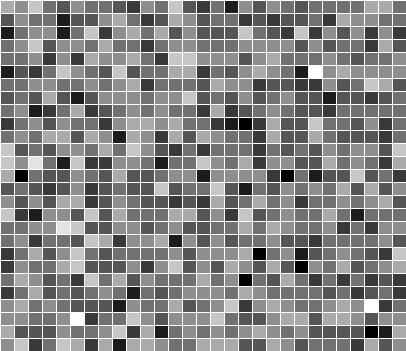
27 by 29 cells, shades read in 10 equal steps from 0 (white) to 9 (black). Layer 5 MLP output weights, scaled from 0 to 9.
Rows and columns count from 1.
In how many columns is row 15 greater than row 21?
14
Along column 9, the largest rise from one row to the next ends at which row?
27
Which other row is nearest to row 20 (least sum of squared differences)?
21
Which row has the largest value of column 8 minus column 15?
13
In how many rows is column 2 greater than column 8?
9
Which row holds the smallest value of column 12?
15
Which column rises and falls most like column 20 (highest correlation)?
5
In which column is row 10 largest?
18
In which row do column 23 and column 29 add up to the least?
6
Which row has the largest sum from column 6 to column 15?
16
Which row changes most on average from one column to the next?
3
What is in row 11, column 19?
7
